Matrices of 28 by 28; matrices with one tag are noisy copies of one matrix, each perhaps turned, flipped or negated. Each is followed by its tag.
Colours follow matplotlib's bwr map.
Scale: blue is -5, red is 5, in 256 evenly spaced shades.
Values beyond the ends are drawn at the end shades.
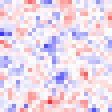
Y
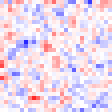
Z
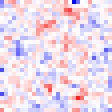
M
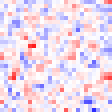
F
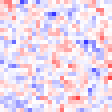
Z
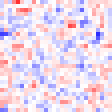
F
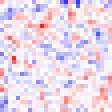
Z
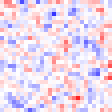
Z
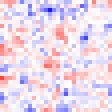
Y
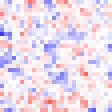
Y
